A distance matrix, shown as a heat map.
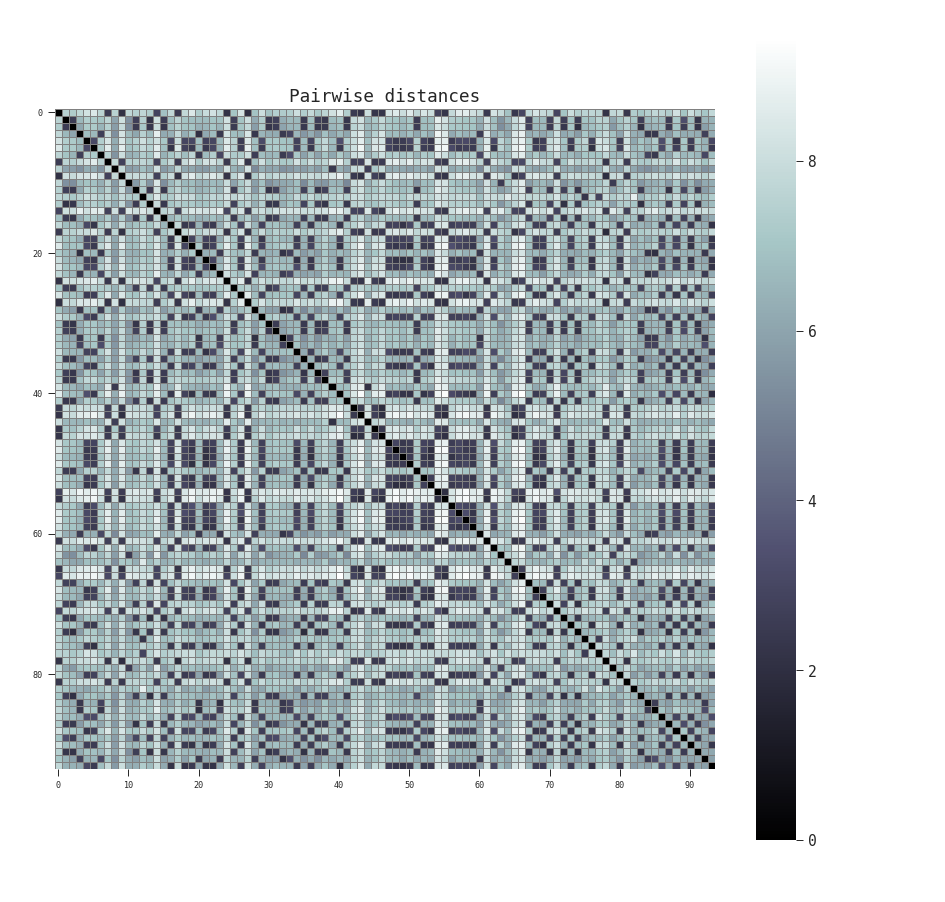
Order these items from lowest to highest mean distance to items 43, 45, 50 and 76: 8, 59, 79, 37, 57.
59, 57, 8, 37, 79
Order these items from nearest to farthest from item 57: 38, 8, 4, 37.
4, 8, 37, 38
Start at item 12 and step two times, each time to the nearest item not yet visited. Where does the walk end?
77
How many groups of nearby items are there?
8
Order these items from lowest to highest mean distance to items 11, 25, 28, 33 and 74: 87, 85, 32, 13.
87, 13, 32, 85
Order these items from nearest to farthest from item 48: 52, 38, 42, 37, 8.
52, 8, 37, 38, 42
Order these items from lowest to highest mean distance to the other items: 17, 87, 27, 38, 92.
87, 92, 38, 17, 27
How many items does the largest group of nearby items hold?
32
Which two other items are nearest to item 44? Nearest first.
39, 8
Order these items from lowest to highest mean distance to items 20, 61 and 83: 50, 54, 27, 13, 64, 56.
13, 27, 54, 64, 56, 50
